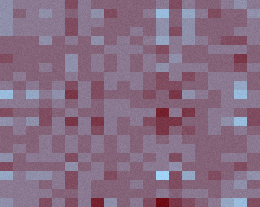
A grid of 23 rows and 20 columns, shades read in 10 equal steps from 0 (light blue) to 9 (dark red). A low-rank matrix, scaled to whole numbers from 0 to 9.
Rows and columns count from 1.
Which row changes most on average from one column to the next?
23
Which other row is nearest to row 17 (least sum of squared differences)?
16
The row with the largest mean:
13
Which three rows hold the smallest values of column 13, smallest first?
20, 2, 5
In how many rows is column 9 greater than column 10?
8
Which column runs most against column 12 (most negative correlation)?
19
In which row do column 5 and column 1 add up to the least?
11
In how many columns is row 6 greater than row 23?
8
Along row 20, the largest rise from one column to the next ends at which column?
14
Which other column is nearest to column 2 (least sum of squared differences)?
7
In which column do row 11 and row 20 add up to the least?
1
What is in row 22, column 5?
5
